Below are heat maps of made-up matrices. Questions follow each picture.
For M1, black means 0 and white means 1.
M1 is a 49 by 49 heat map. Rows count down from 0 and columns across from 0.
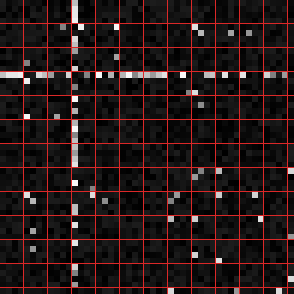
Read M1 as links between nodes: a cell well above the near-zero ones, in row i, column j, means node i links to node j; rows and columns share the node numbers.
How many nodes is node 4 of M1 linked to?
4
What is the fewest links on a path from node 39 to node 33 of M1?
3
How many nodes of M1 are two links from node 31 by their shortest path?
1
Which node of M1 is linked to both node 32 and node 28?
node 36
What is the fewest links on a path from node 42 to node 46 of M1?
5
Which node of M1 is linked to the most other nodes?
node 12
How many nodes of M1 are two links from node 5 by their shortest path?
2
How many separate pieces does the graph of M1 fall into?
2
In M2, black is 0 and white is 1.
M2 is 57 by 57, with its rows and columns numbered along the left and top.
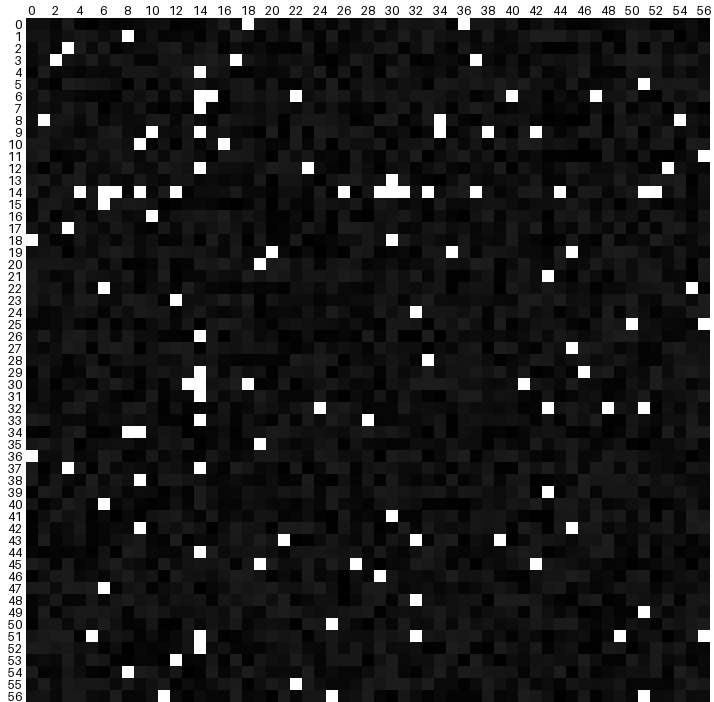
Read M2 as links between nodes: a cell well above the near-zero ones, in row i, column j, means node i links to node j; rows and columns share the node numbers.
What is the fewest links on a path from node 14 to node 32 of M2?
2
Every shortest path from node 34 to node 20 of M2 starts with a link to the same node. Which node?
node 9
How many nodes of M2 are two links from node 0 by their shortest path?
1
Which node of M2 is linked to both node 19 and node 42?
node 45
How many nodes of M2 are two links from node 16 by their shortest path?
1
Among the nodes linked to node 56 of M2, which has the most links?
node 51
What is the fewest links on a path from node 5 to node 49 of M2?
2
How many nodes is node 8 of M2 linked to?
3
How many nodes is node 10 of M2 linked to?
2
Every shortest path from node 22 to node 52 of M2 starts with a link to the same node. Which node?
node 6
